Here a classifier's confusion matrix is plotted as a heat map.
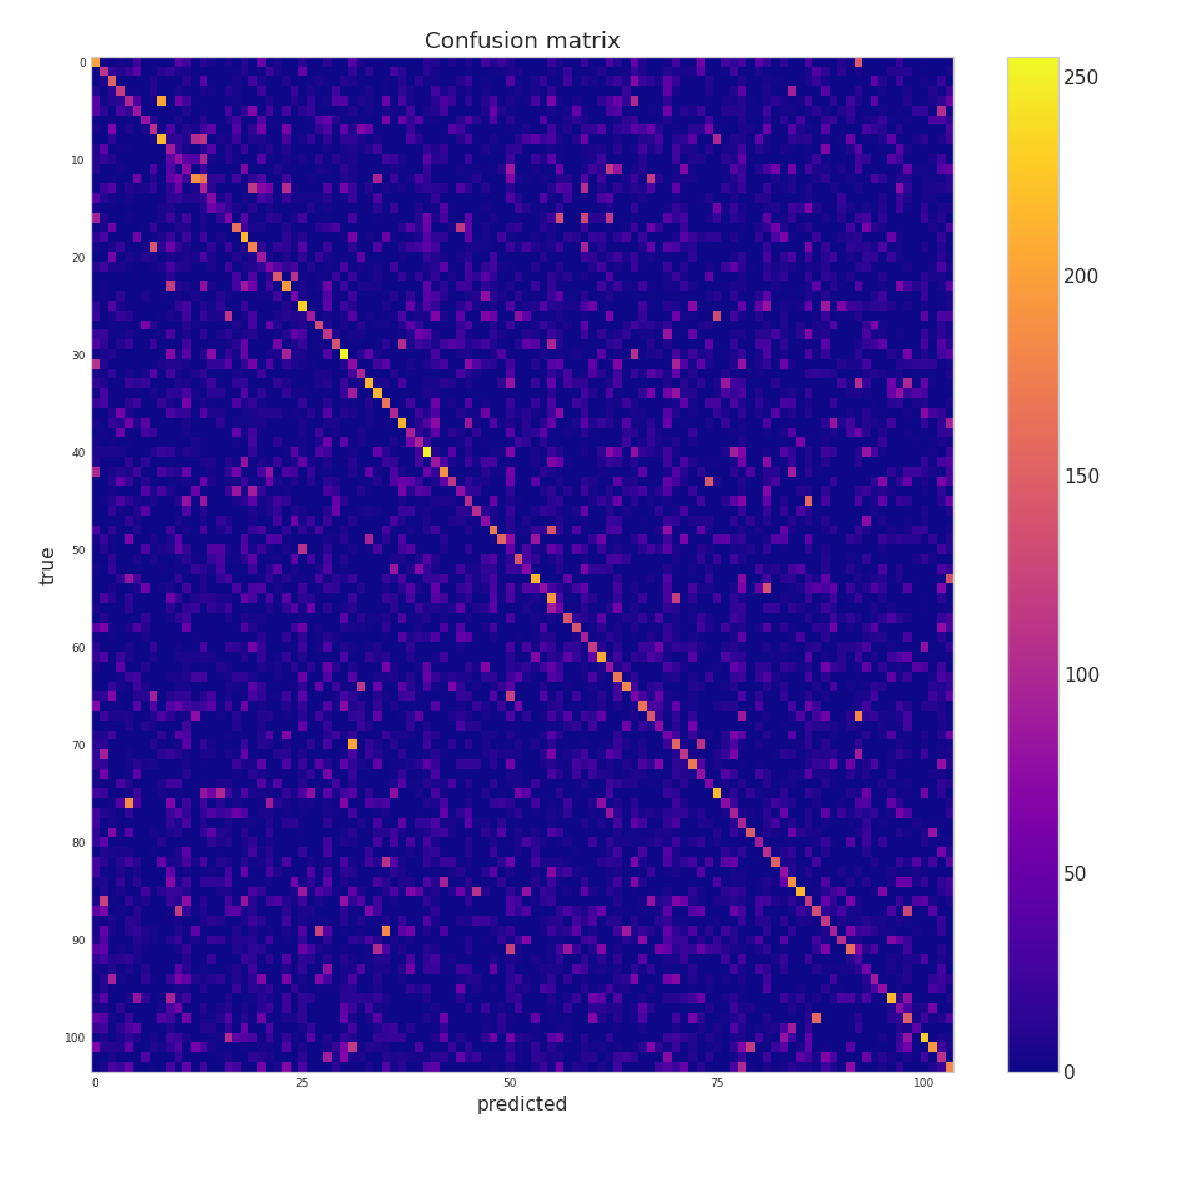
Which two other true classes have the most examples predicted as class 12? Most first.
8, 67
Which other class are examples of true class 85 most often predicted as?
46
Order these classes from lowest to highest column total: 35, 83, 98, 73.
73, 83, 35, 98
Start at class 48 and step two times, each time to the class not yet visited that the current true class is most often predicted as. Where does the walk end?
70
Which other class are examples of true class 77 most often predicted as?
62
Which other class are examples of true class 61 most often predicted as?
53
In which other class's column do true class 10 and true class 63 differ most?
13
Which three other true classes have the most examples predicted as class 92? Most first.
67, 0, 33
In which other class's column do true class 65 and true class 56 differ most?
50
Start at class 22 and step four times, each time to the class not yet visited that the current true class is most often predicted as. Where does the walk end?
28
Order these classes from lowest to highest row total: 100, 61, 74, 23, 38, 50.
74, 38, 50, 61, 23, 100
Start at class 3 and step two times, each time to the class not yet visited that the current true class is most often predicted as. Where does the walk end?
42
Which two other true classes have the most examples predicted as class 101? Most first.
79, 97
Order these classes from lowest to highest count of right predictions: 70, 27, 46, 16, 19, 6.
16, 6, 46, 27, 70, 19
